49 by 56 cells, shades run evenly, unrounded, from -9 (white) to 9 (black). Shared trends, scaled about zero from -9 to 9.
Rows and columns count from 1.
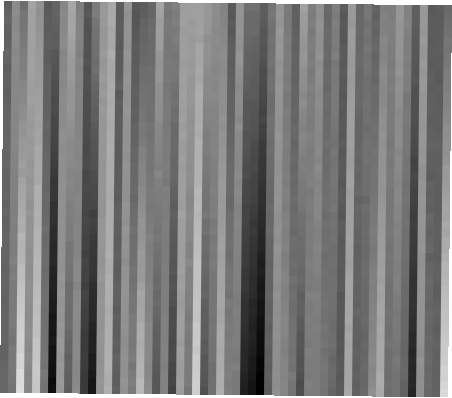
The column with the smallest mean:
25
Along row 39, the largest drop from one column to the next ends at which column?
8
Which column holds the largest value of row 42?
33
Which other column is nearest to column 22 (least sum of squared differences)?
34
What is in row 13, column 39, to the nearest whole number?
0
